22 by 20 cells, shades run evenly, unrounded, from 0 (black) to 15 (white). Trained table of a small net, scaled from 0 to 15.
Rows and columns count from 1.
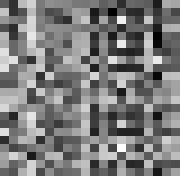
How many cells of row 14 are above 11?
3
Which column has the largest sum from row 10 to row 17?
10
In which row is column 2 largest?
8
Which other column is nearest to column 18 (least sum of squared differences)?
2
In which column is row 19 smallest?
16
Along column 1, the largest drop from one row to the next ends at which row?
18
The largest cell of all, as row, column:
19, 14
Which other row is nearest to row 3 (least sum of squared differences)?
6
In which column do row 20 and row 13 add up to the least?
4
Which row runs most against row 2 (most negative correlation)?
20
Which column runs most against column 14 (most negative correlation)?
7
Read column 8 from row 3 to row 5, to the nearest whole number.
3 8 7
